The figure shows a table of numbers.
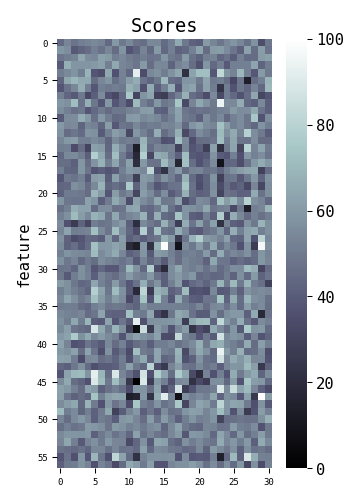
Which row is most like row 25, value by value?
34
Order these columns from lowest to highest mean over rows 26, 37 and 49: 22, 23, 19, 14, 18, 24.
18, 14, 22, 24, 19, 23
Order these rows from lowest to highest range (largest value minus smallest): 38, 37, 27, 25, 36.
25, 36, 37, 38, 27
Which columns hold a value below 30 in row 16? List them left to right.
11, 17, 23
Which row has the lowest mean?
7
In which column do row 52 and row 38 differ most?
11
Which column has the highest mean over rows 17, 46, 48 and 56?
17
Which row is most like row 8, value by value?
41
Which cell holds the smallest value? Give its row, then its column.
45, 11
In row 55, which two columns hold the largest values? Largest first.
27, 8
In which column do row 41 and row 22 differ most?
23
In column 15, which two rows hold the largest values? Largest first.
27, 47
